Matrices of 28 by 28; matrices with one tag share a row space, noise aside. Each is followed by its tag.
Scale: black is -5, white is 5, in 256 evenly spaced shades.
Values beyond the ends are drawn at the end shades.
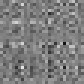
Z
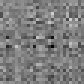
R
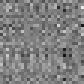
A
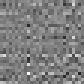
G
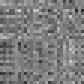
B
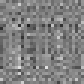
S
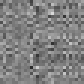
R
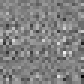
A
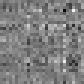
G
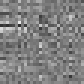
B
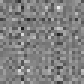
S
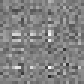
Z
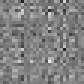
Z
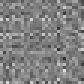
A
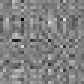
Z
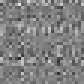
S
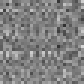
A
